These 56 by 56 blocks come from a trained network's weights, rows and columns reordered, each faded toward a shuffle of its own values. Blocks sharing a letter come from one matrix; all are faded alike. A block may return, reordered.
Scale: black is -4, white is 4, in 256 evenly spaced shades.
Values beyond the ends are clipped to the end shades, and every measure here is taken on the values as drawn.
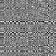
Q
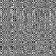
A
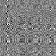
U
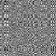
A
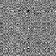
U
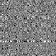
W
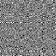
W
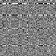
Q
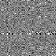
W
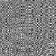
A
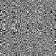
A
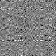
W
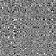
W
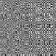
A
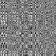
A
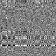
Q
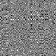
W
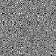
W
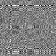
Q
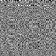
U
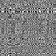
Q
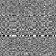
Q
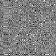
W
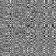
A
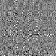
W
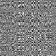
A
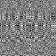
Q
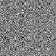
A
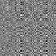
A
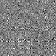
W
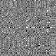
W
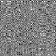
W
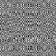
A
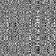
A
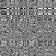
Q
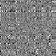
W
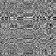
Q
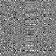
W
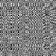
A
